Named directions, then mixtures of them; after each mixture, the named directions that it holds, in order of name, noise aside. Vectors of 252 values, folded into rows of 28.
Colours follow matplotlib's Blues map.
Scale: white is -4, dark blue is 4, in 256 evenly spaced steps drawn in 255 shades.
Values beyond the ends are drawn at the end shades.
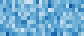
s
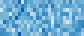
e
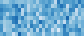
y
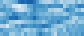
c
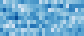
c, s, y.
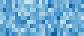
s.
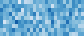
c, e, y.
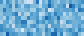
s.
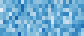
e.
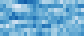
c.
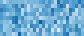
y.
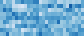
c, s.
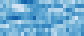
c.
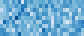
e.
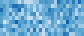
c, e, y.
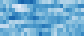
c.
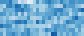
c, s.
